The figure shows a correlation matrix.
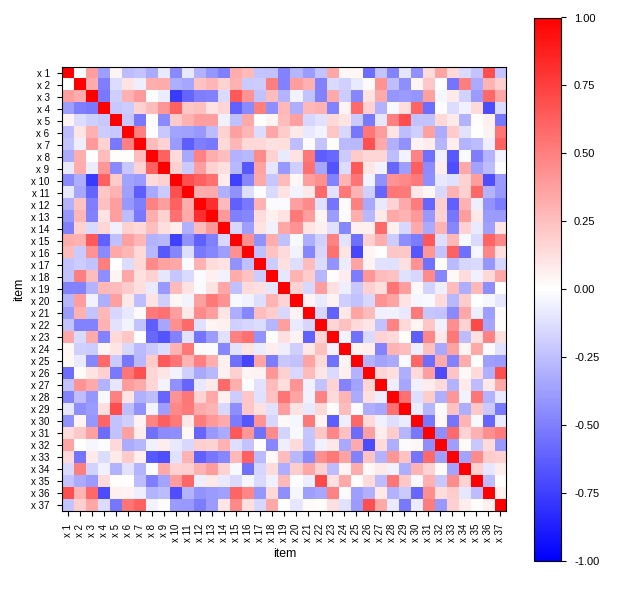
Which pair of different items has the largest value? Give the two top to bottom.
x 12, x 13
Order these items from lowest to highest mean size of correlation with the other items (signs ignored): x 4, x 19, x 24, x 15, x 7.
x 24, x 19, x 7, x 4, x 15
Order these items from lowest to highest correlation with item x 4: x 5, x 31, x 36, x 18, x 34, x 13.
x 36, x 31, x 18, x 5, x 34, x 13
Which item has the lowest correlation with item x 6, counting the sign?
x 25
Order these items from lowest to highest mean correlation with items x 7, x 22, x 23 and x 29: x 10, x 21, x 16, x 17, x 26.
x 21, x 17, x 10, x 26, x 16
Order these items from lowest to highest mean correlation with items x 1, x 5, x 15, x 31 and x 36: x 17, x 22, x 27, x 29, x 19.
x 17, x 19, x 22, x 29, x 27
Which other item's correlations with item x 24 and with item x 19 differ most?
x 14
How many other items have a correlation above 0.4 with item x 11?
6
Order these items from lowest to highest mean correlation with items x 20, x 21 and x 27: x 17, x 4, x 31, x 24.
x 24, x 4, x 31, x 17
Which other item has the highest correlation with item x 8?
x 9
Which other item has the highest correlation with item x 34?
x 2
